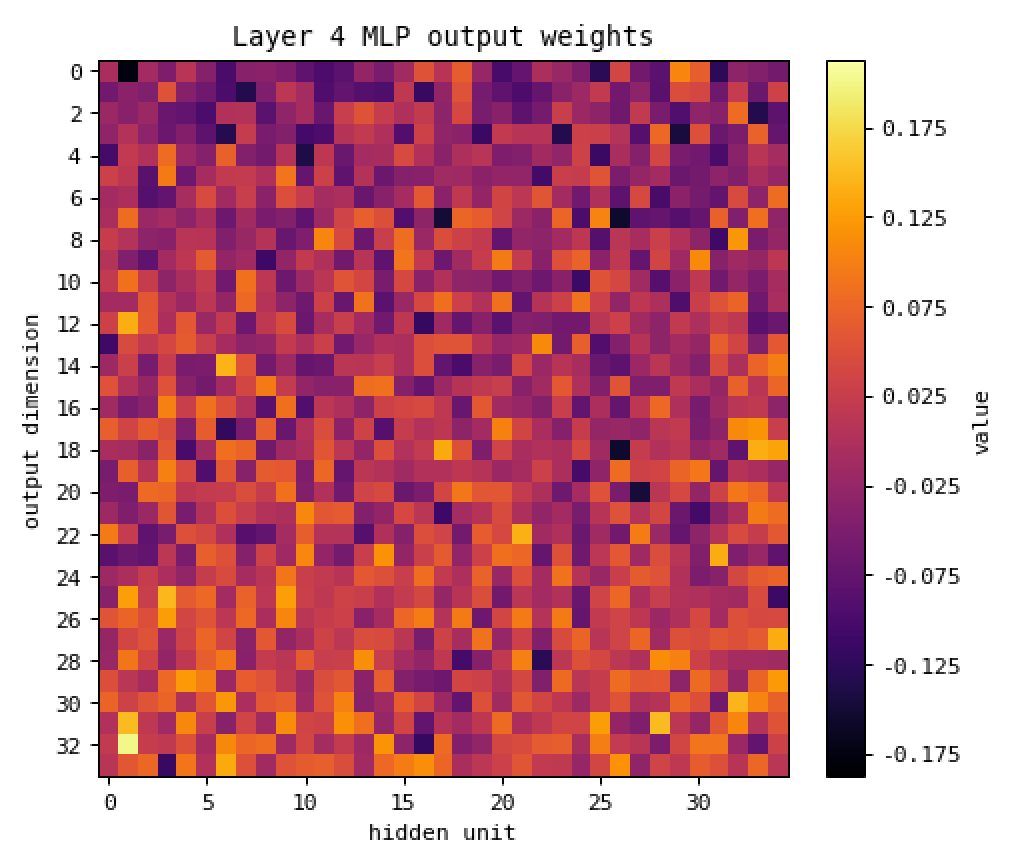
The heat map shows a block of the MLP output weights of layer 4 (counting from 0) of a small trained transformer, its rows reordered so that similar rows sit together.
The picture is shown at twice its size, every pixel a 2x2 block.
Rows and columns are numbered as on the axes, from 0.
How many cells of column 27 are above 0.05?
4
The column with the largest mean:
1
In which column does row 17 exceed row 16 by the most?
8
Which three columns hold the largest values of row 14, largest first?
6, 34, 33
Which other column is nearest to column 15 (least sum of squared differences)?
11
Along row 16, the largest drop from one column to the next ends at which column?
10
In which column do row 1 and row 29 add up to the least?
16
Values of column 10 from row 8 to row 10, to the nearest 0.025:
-0.05 0.025 -0.025
